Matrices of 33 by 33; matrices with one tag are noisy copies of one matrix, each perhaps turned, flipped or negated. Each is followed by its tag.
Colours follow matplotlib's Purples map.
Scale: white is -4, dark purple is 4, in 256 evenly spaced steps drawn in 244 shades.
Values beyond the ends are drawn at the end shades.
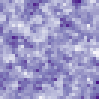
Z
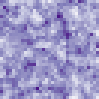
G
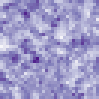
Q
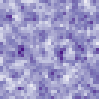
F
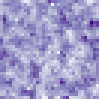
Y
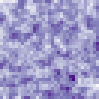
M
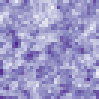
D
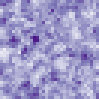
Q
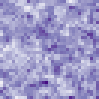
D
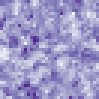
Q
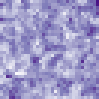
M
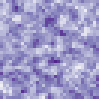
F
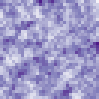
Z
